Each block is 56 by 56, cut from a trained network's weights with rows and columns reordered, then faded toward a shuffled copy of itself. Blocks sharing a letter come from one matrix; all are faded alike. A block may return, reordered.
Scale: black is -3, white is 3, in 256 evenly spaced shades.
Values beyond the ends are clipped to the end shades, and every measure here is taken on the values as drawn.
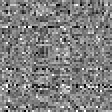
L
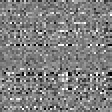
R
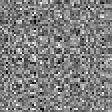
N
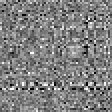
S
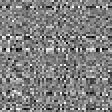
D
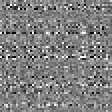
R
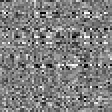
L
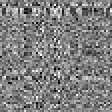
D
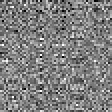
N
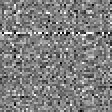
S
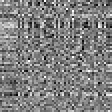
D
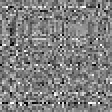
S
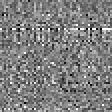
S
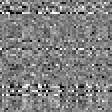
R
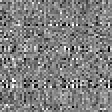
L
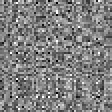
N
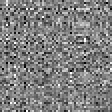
D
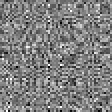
N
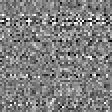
L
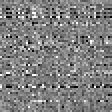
R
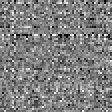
S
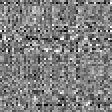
L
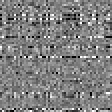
R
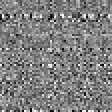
L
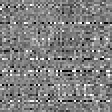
R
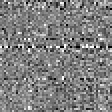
S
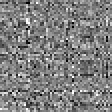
D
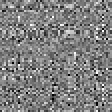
D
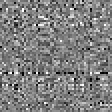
S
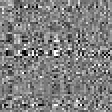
L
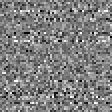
L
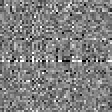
S
